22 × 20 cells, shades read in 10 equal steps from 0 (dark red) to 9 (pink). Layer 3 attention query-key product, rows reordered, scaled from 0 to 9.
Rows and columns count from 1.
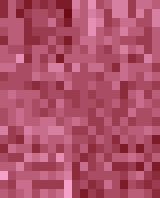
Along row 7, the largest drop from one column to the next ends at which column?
4
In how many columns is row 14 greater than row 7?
8
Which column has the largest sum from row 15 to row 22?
9
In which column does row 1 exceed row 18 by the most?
12
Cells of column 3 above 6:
2
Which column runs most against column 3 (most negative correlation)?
18
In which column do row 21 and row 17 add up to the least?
16
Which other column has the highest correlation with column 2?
11
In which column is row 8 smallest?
15
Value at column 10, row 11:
3
